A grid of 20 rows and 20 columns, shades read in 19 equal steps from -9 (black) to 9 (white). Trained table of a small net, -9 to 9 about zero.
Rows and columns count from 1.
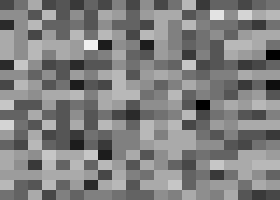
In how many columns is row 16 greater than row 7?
13
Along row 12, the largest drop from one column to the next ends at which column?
15
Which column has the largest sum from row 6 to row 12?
9
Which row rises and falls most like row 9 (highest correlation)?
7
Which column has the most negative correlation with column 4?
14
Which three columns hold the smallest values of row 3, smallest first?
1, 19, 11
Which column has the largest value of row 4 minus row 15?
6
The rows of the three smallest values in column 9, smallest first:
12, 3, 20
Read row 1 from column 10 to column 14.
-4 1 -4 -1 4
